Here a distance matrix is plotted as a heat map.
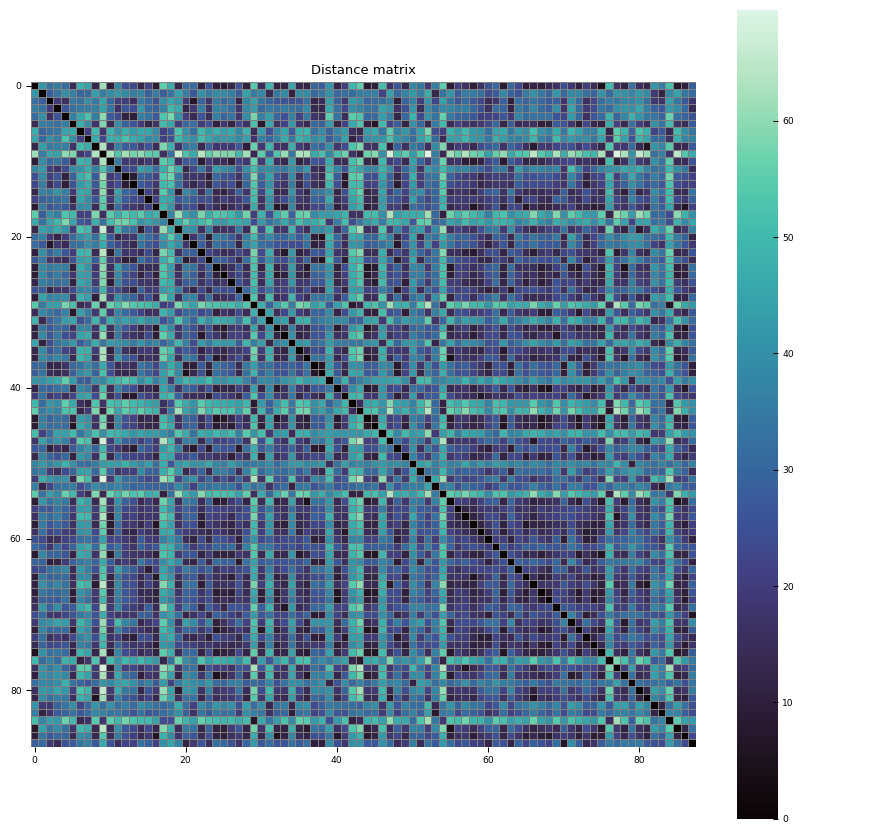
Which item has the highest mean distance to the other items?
9
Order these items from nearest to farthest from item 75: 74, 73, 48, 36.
36, 74, 73, 48
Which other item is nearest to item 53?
83
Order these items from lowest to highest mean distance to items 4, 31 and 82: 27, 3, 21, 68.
21, 27, 3, 68
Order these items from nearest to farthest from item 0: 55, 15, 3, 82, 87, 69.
55, 69, 15, 87, 3, 82
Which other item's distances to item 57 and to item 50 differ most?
77
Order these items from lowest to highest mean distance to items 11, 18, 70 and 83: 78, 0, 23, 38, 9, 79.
38, 23, 79, 0, 78, 9
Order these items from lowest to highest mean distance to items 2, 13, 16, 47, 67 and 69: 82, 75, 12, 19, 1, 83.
75, 12, 19, 83, 82, 1
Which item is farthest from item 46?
52
